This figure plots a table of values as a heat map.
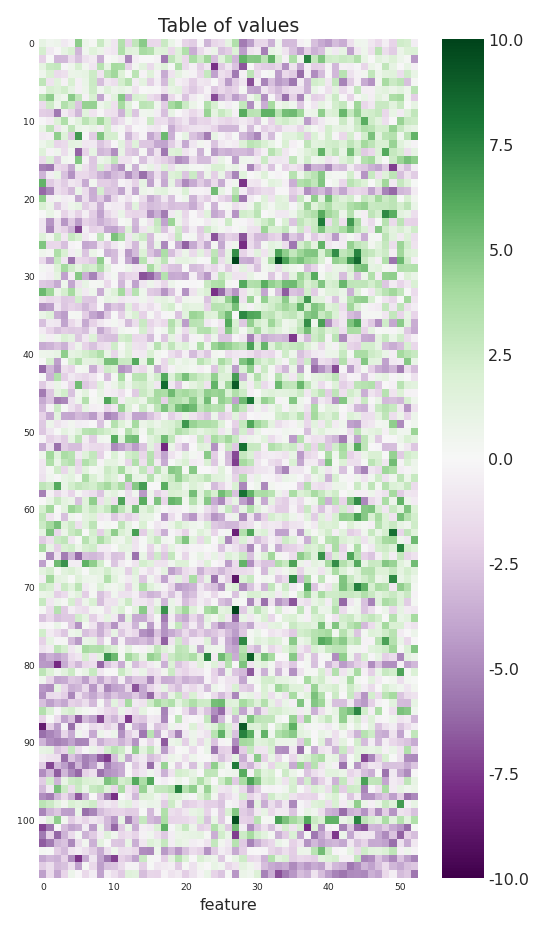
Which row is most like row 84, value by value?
17
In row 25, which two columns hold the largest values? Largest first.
10, 11
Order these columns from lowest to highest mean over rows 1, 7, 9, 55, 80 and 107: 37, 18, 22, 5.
5, 37, 22, 18
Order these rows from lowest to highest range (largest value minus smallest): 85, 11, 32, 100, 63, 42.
11, 85, 42, 32, 100, 63
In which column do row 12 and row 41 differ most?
29
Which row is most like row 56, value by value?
50
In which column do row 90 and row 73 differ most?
27
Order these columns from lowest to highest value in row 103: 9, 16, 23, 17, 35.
35, 23, 9, 16, 17
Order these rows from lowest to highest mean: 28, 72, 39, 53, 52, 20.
72, 52, 20, 53, 39, 28
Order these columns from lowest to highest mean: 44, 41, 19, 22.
22, 19, 41, 44
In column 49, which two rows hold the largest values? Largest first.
63, 69
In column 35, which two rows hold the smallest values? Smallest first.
38, 72
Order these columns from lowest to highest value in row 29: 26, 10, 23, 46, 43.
26, 23, 10, 46, 43
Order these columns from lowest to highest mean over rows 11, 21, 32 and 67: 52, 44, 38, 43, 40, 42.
38, 43, 52, 42, 40, 44
